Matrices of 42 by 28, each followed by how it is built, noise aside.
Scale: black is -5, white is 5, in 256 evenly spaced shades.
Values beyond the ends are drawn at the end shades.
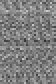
repeating columns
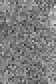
smooth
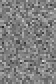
repeating columns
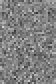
noise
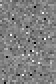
sparse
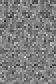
repeating columns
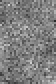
smooth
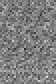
repeating columns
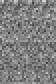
repeating columns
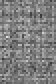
blocks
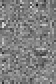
low rank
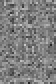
blocks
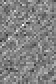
Hankel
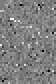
sparse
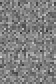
repeating columns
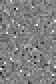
sparse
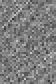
Hankel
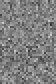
repeating columns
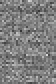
blocks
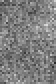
smooth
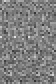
repeating columns
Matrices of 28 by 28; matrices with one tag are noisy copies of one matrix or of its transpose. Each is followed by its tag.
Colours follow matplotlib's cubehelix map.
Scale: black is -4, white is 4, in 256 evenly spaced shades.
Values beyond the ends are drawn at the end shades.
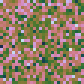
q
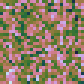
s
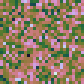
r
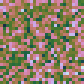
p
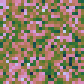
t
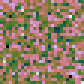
p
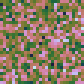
r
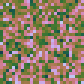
r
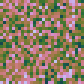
t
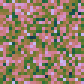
q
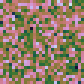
q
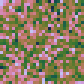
t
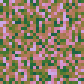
q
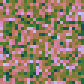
s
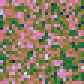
t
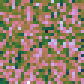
r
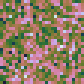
r
